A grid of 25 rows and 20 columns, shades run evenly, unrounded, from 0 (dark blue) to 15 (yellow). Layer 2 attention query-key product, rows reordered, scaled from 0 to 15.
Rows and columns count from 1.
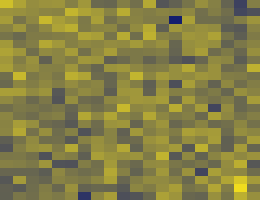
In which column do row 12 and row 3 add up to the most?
4
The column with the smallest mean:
14
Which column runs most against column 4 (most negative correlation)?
18
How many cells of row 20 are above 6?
16
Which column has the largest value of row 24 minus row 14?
19
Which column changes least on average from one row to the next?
3
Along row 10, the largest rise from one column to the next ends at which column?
2
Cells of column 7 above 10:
4
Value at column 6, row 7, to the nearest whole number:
10
